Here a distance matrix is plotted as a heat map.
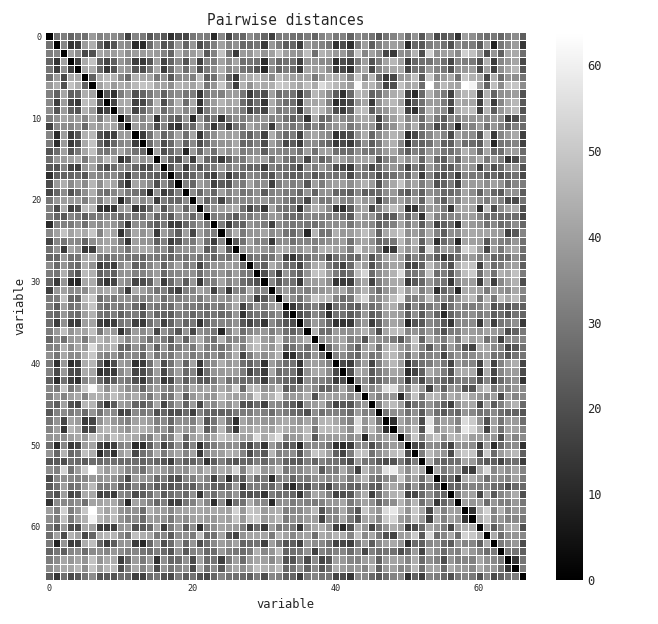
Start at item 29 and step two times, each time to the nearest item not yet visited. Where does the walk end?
30
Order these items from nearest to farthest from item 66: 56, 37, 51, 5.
56, 51, 5, 37
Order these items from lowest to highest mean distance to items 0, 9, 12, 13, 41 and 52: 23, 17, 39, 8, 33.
8, 17, 33, 23, 39
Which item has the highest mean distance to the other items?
6
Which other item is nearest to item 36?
24
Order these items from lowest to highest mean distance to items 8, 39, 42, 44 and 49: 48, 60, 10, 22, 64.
60, 22, 64, 10, 48
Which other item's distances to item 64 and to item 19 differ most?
14
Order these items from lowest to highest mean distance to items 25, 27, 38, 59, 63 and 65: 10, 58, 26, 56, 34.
34, 10, 58, 56, 26
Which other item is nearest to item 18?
11
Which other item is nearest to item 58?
59
